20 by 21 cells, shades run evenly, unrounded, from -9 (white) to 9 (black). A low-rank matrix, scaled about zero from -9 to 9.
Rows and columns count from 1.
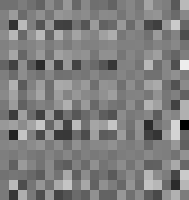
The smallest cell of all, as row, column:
7, 21
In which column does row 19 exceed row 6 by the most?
20
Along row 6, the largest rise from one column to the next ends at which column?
3
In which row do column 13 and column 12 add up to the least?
13
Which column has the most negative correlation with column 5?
6
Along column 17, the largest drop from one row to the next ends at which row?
18
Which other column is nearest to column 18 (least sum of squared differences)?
10
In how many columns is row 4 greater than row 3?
8
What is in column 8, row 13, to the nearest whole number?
4
